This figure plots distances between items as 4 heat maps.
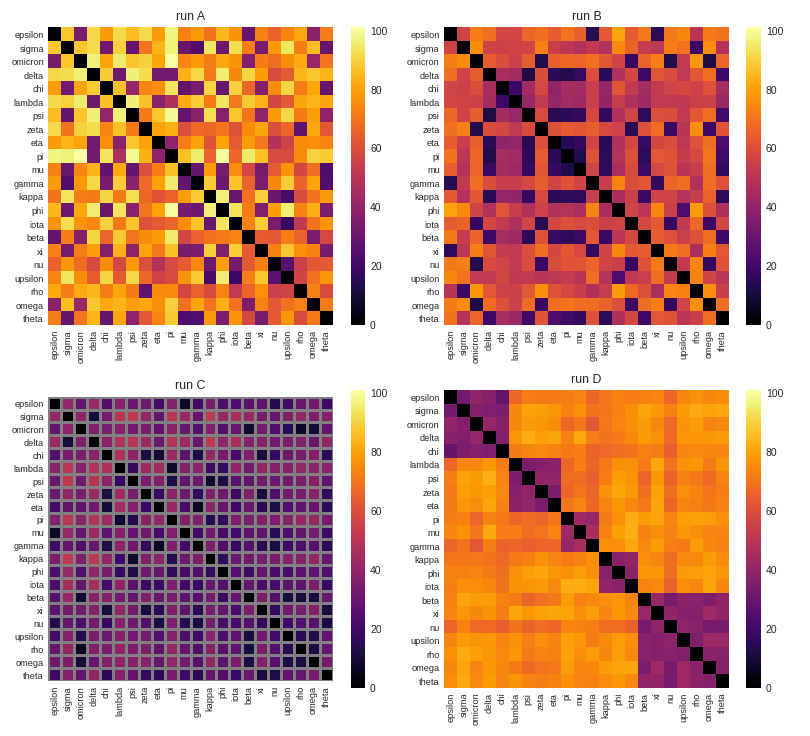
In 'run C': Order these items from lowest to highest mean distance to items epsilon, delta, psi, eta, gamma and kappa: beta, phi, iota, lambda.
phi, iota, beta, lambda
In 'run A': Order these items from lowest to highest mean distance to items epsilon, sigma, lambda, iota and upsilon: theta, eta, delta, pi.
eta, theta, delta, pi
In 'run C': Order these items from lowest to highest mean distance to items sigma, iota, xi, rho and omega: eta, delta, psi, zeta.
eta, zeta, delta, psi
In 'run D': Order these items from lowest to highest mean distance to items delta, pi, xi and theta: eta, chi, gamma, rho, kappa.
rho, chi, gamma, kappa, eta
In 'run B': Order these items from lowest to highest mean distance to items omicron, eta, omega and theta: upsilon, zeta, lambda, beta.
zeta, beta, lambda, upsilon
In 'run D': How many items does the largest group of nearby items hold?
7
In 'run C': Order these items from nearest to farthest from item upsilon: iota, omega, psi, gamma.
omega, gamma, iota, psi
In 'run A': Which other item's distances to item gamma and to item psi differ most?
theta
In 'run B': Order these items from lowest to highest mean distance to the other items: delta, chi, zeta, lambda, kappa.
kappa, delta, lambda, chi, zeta
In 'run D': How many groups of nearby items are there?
5
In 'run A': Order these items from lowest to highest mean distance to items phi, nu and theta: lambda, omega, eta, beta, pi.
beta, eta, omega, lambda, pi
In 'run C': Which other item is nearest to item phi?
psi
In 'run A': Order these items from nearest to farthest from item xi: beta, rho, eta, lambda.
beta, eta, rho, lambda
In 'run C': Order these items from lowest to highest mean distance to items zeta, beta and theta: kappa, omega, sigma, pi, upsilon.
upsilon, omega, kappa, pi, sigma
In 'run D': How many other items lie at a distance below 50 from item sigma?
4
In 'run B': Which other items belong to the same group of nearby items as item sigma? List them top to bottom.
rho
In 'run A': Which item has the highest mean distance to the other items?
pi
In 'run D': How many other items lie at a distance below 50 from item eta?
3
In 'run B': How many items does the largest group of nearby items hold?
8
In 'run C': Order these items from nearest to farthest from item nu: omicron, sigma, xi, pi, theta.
theta, xi, omicron, sigma, pi
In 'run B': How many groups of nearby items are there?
6
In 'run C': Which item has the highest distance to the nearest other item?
iota
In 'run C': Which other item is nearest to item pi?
lambda
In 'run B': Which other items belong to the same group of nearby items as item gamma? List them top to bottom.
epsilon, xi
